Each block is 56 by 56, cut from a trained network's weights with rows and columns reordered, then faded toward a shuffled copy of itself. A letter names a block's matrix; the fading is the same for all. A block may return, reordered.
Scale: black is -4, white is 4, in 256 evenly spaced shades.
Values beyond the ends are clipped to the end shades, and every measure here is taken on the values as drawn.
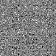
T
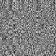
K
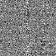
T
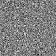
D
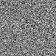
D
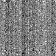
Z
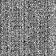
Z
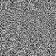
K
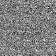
T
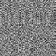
K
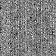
Z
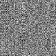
K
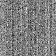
Z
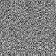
K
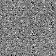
T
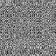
K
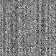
Z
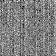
Z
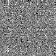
T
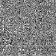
T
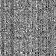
Z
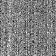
Z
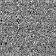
T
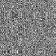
K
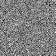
D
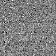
T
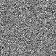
D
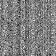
Z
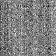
Z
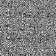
T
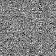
T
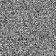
D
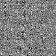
T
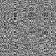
K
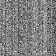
Z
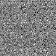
T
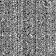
Z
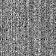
Z
